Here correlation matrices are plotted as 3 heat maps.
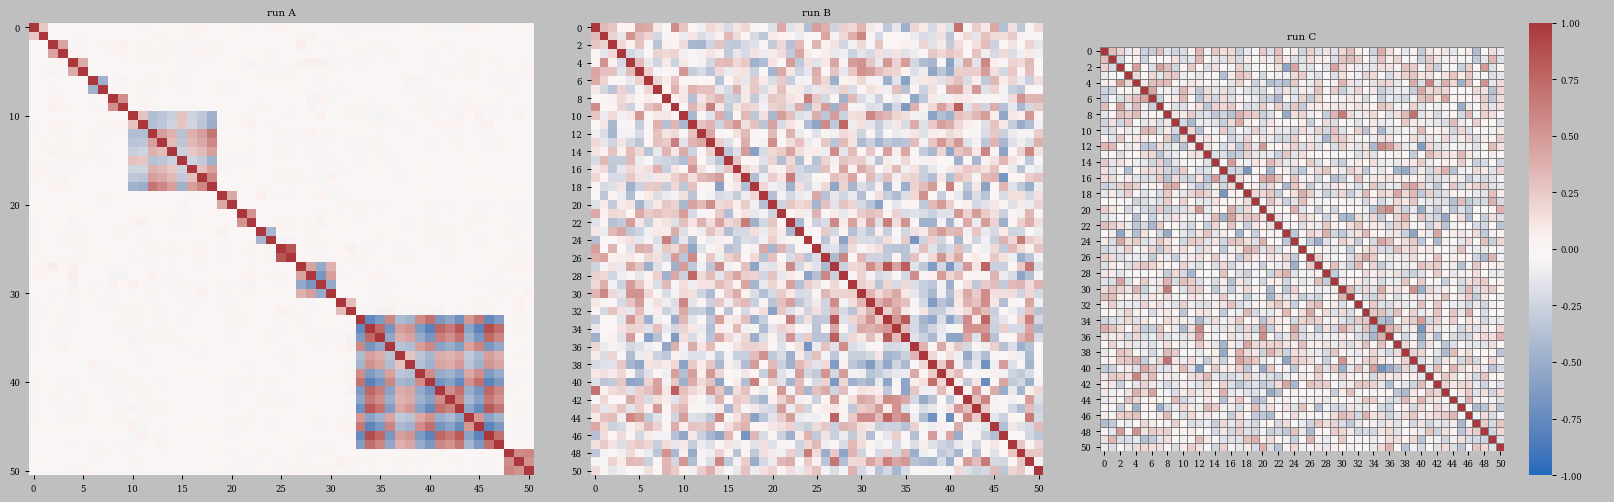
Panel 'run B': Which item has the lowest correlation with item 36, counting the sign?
24
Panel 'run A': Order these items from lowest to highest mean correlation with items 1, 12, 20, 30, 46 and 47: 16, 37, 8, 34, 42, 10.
10, 8, 16, 37, 42, 34
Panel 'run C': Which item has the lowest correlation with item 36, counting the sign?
40
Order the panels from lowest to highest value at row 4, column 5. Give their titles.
run C, run B, run A
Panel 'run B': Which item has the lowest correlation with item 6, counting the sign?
35
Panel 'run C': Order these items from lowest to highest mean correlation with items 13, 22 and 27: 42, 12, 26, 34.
12, 34, 26, 42
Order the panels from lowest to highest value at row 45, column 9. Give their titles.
run C, run A, run B
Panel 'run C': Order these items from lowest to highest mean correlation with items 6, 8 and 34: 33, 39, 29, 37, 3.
37, 33, 29, 3, 39
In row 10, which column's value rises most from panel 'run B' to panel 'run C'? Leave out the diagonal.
40
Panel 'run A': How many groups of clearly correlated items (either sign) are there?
14
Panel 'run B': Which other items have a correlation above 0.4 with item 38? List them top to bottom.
18, 40, 46
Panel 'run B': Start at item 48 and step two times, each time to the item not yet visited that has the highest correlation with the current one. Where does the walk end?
8
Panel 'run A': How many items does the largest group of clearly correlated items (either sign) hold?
15
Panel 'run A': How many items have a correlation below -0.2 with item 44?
9
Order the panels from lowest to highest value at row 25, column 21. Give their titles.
run A, run C, run B
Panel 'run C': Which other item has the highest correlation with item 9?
17
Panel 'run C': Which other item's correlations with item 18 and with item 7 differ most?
15
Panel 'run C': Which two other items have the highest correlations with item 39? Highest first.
8, 30
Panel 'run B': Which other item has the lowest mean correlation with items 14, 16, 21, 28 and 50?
46
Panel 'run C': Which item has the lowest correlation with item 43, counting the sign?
21
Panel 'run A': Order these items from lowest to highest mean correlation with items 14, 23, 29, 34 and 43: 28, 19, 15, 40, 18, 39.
40, 39, 28, 15, 19, 18
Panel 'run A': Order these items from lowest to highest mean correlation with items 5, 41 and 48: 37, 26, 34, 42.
26, 37, 42, 34
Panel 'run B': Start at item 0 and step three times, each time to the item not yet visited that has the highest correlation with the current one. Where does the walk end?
13
